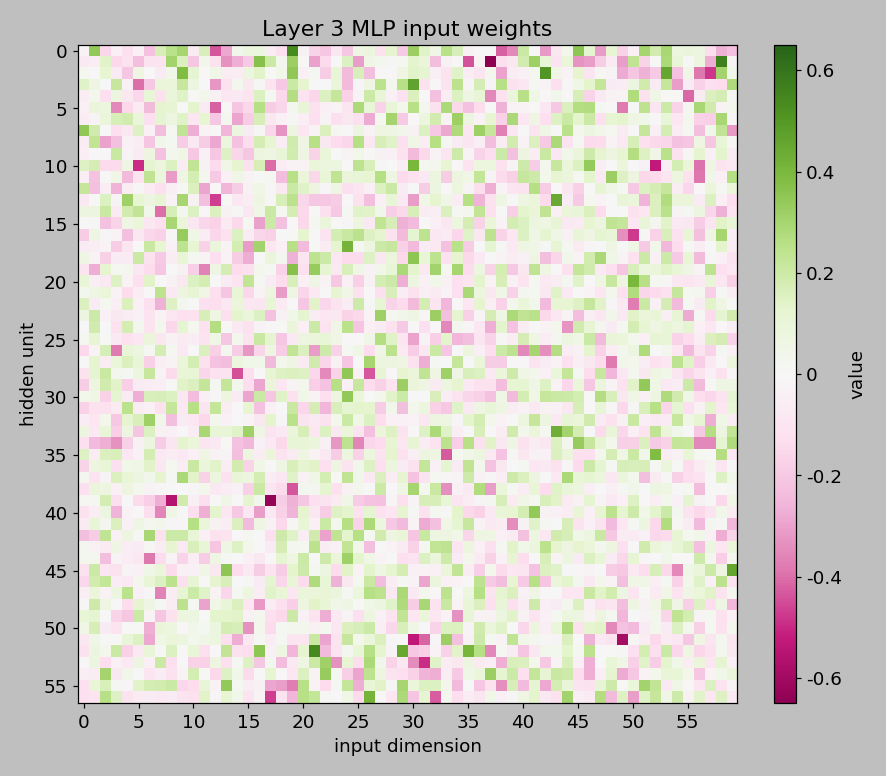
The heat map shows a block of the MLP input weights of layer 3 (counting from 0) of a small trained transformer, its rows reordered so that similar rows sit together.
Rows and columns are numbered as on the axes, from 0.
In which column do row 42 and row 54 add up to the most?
2
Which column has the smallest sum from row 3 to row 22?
12
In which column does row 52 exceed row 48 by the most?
16
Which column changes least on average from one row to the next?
1
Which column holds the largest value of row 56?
26
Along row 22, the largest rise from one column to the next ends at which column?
51
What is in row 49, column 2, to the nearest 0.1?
0
